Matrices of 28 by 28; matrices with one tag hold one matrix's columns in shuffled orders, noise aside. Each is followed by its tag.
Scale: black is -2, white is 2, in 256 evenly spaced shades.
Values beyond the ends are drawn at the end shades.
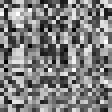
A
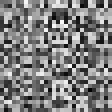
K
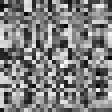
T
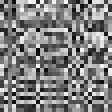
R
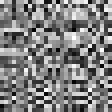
R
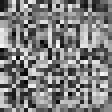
T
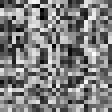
A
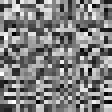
R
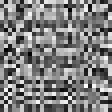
R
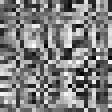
T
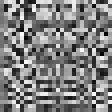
R
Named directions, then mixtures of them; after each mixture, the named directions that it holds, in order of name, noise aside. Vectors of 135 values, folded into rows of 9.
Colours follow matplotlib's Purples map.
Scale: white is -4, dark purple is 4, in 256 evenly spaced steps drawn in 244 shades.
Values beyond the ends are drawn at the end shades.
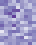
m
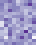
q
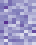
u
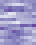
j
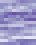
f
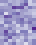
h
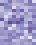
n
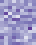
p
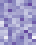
q.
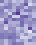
h, p, u.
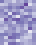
h, p.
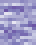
h, j.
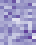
n, p, q.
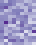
u.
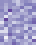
p, q.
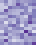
u.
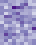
h.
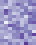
h, u.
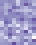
f, h, q.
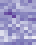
f, m, q.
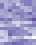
f, j, q.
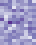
n.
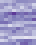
f.
